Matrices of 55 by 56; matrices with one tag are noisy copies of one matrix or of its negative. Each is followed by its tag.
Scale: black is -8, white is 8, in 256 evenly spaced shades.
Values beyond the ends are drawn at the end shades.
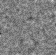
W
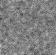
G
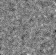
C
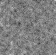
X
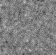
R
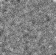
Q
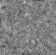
R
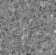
C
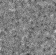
C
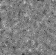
R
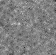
X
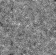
X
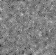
G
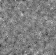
G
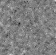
X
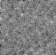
G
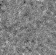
R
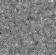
W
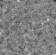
Q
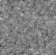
G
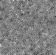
G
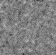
R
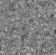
C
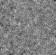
X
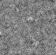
W
